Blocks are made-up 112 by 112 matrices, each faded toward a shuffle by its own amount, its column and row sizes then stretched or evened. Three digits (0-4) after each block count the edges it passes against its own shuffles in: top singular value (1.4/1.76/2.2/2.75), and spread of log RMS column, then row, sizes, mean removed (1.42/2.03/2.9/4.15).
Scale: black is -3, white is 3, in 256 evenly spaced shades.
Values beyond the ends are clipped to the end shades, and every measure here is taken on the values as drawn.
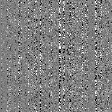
1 4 0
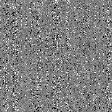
1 3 0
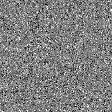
1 1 0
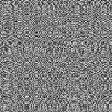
4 0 3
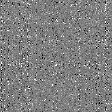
0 3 1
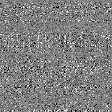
2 1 3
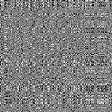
4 2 3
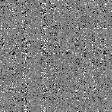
1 3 2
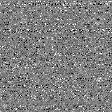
1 0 3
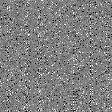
2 2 0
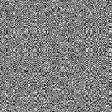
4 2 0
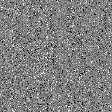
0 2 0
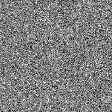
2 1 0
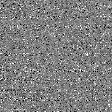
0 1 2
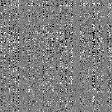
1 4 3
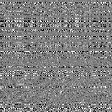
4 1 4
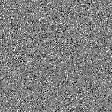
2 0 0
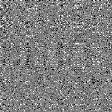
3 1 2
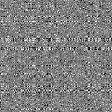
4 1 3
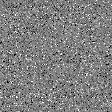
0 0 1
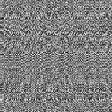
4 0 3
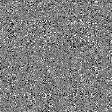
0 2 2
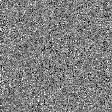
0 1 0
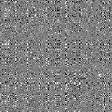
4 3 3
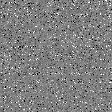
0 1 2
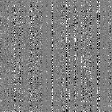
2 4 2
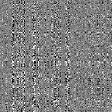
3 4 2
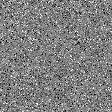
0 0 1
